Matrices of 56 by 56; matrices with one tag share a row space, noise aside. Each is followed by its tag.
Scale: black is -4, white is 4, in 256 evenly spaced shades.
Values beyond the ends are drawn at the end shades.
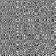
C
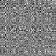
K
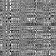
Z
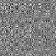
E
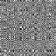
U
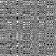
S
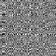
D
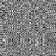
D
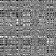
S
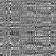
Z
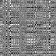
Z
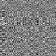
D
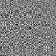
E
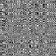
D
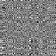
D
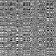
S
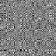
U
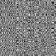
C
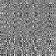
U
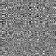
D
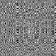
C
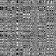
S
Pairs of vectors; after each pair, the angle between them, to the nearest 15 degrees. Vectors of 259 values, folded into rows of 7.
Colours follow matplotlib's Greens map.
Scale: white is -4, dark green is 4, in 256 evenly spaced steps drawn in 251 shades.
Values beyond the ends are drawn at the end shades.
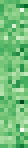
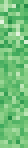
75 degrees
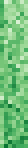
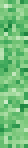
105 degrees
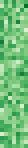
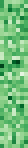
135 degrees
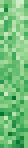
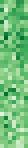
150 degrees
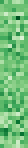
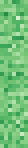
135 degrees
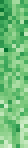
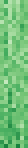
90 degrees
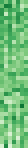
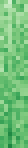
135 degrees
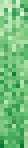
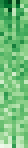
135 degrees
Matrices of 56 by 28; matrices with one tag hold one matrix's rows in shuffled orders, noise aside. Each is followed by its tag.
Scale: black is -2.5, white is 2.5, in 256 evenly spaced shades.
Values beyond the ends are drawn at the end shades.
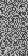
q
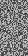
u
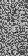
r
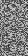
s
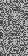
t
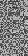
t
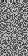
u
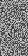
q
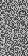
q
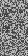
s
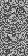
s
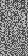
q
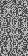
u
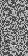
s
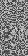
s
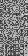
t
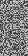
t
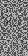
u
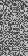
t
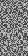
u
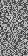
u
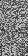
r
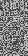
t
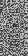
t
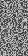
u
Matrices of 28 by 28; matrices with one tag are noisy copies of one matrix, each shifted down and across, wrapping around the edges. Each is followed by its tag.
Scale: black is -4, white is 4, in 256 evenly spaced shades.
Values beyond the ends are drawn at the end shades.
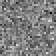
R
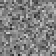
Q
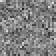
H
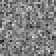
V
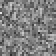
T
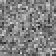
V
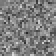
Q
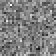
H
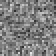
V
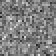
V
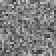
H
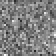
R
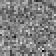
H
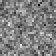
Q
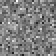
R
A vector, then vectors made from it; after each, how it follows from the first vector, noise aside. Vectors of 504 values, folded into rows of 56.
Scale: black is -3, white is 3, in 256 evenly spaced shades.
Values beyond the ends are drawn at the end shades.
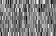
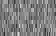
reversed, shrunk.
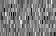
wrapped around, partly zeroed.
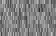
shrunk.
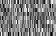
negated.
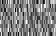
negated.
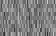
reversed, shrunk.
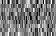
sign-scrambled.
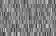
reversed, shrunk.
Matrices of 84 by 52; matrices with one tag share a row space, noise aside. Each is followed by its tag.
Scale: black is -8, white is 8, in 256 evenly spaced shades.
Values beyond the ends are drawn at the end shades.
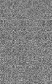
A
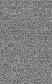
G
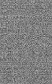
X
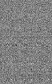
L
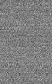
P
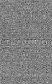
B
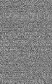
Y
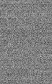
X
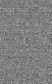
A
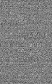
Y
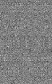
G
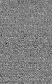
Y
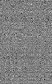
L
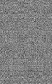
Y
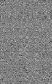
A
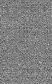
B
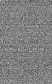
Y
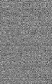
B
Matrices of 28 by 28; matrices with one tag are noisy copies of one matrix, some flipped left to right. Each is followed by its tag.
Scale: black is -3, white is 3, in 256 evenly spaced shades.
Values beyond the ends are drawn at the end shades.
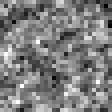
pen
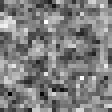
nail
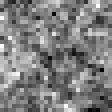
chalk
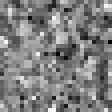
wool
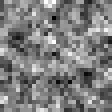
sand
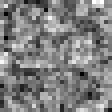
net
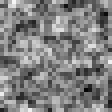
net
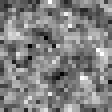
pen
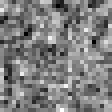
wool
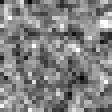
nail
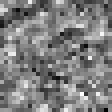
pen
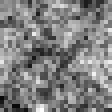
chalk
